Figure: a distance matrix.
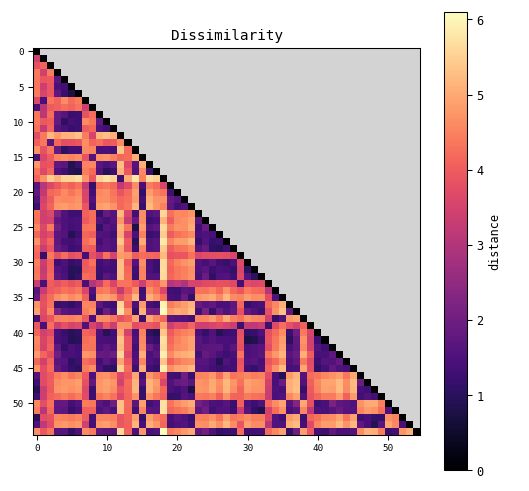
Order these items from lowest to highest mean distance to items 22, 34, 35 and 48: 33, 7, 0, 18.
0, 33, 7, 18
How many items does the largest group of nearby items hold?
30
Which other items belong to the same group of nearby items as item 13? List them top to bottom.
2
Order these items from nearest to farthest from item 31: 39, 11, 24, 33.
11, 24, 39, 33
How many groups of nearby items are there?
5
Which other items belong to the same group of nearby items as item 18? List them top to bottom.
12
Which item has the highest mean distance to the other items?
18
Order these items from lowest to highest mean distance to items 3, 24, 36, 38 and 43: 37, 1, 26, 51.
26, 51, 37, 1
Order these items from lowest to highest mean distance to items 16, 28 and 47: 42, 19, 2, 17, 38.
17, 42, 19, 38, 2
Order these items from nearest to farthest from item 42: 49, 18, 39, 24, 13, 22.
24, 39, 13, 49, 22, 18
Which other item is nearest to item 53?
48
